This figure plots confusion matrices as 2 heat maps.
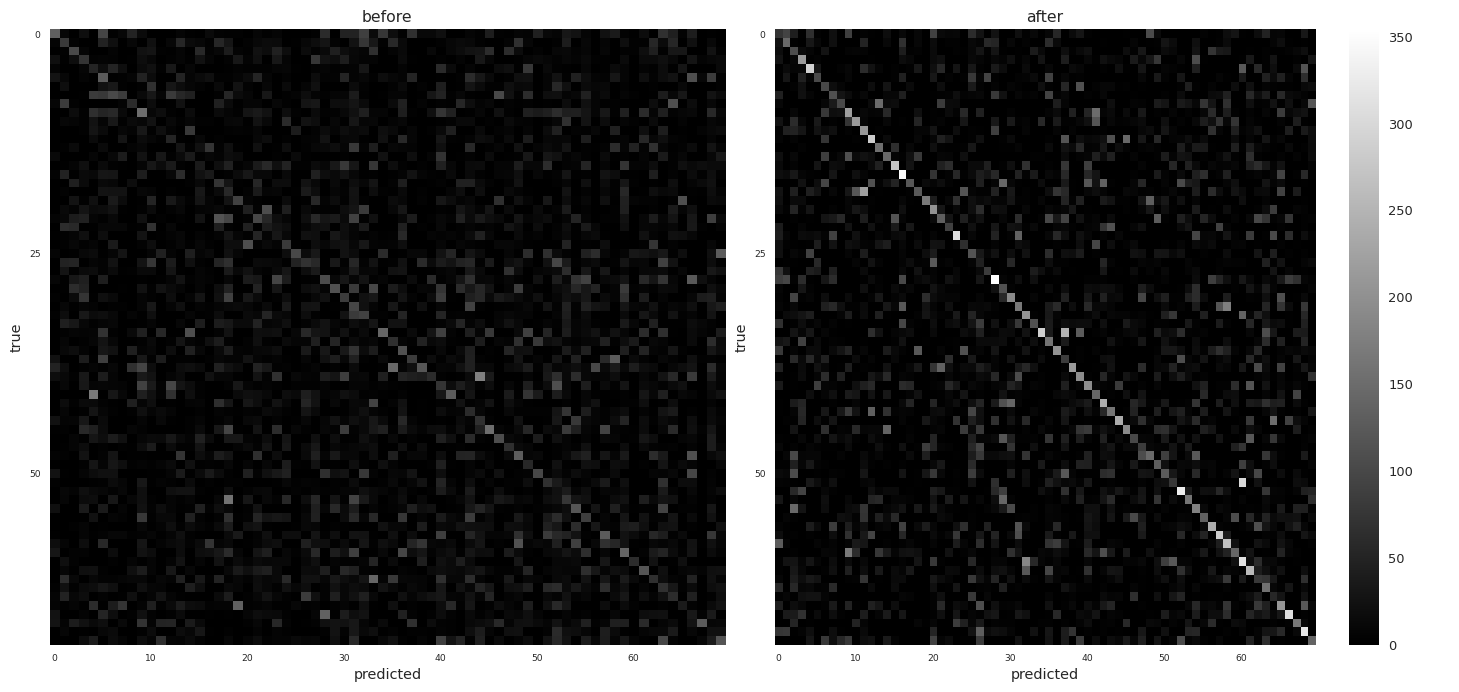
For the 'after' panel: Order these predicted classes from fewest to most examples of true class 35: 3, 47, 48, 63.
48, 47, 63, 3
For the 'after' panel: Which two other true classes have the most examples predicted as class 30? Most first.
42, 54
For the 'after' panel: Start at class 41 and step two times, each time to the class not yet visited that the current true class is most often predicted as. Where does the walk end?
23
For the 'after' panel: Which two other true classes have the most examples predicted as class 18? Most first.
36, 14
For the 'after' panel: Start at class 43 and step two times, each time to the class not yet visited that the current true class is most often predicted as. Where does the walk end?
45
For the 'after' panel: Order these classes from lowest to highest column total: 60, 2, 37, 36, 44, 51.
44, 51, 36, 60, 2, 37
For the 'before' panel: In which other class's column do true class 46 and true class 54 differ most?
63
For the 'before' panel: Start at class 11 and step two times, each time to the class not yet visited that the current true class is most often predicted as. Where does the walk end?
40
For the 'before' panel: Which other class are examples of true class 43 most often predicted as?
53
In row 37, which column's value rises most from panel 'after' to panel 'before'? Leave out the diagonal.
58
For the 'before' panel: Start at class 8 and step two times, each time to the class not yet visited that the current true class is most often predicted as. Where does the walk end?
26
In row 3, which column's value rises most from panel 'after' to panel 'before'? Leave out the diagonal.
27
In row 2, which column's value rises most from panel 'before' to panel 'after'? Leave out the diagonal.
56
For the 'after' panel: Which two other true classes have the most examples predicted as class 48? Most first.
19, 0
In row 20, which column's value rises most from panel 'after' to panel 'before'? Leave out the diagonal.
22
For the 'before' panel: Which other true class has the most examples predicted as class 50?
35
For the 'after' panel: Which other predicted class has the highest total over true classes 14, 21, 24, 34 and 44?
37
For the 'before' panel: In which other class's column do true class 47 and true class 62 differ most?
33
